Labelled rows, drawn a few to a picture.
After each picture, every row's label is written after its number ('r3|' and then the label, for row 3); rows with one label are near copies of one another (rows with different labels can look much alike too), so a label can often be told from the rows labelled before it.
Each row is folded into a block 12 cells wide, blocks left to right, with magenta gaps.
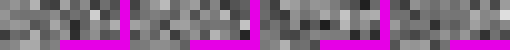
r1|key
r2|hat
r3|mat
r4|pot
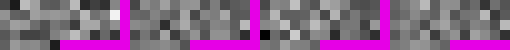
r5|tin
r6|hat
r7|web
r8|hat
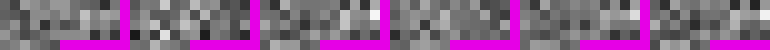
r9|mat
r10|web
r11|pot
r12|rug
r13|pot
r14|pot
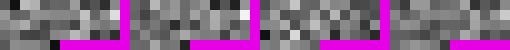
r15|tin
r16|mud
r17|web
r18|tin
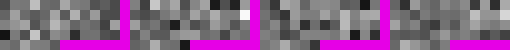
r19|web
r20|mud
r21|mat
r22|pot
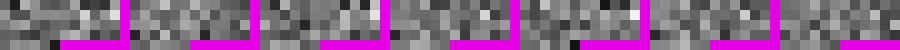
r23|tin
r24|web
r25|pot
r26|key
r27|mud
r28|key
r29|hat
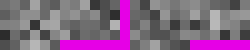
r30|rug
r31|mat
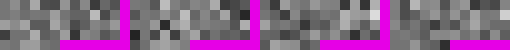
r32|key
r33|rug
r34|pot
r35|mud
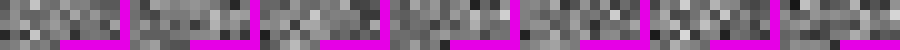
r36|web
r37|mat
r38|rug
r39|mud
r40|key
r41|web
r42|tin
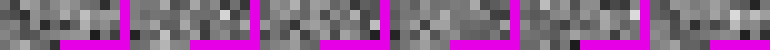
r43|mat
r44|key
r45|hat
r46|rug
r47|mud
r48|mat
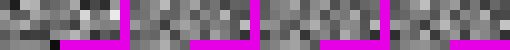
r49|tin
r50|hat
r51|hat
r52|hat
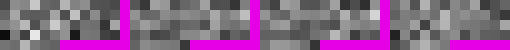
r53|web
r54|tin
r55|tin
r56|rug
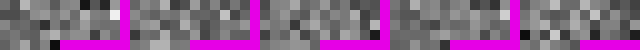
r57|mud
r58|key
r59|hat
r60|mud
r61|web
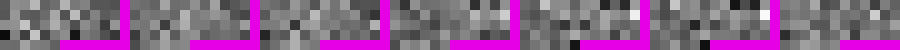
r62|web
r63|rug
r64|rug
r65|pot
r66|mud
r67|mud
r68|key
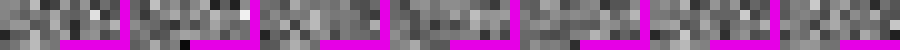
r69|key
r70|mud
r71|rug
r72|mat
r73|tin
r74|key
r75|hat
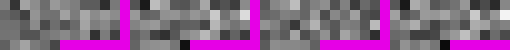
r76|mat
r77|tin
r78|hat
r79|tin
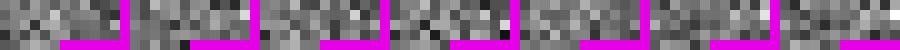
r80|rug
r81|mud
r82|key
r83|hat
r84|web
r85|pot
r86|pot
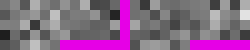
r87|rug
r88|pot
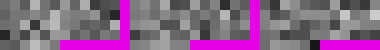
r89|rug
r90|key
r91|tin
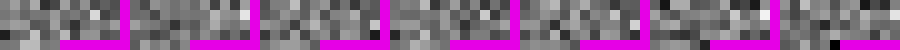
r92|key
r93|pot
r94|hat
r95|key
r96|hat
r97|tin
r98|mud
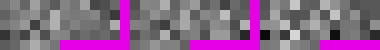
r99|rug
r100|hat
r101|web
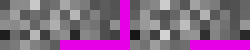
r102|web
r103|web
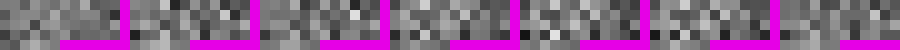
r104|rug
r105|key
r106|key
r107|web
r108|web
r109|web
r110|key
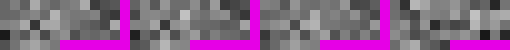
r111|rug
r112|rug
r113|rug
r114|mat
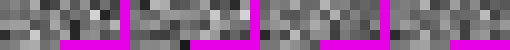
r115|key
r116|tin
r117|web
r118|key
